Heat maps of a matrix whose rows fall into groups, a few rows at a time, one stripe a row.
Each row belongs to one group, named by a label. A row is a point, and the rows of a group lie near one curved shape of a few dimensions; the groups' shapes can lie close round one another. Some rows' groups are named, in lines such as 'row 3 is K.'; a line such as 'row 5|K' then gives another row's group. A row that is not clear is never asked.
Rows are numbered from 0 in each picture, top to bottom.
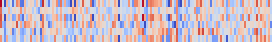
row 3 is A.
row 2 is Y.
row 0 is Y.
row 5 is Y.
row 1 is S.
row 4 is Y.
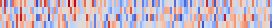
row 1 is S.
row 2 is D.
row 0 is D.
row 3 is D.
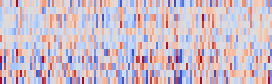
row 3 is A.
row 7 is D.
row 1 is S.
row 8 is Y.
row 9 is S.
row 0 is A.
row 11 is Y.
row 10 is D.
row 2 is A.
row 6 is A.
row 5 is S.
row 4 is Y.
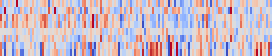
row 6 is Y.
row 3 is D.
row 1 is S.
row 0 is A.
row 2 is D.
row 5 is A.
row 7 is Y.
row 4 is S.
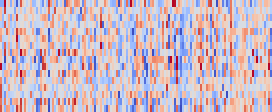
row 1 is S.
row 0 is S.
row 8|Y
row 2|A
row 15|D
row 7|D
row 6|A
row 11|A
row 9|Y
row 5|A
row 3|A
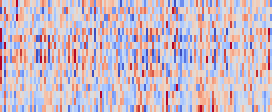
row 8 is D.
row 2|D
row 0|A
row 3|A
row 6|S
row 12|A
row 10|Y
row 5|D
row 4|Y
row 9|Y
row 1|S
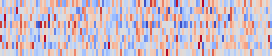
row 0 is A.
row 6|D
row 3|D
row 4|S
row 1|A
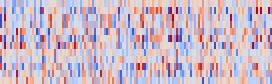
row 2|S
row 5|Y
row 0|Y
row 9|Y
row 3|S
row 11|D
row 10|A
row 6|D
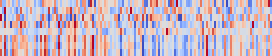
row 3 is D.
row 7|D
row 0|Y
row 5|D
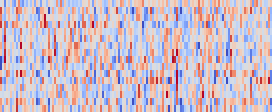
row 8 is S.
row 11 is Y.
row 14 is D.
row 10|D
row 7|S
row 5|S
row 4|S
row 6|S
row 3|D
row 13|A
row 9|S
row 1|D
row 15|A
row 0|Y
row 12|A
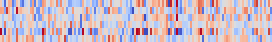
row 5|D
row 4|Y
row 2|Y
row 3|S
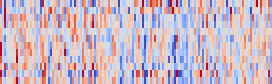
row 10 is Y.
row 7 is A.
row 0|Y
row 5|A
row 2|D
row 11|A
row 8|A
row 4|S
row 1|S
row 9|D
